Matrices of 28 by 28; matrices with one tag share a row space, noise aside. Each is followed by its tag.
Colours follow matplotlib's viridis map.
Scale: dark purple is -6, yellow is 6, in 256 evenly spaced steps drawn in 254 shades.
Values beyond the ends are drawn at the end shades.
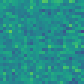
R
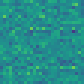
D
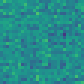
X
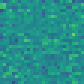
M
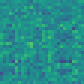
D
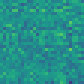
R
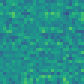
R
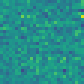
X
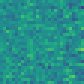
R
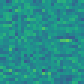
D
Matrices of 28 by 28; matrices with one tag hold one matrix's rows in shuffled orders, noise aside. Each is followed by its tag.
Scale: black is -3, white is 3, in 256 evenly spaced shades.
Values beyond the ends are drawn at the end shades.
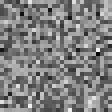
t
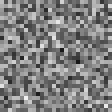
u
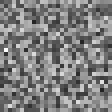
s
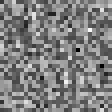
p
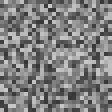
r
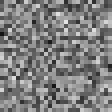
r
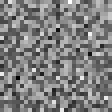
s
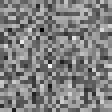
r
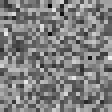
t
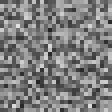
r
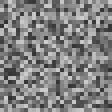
s
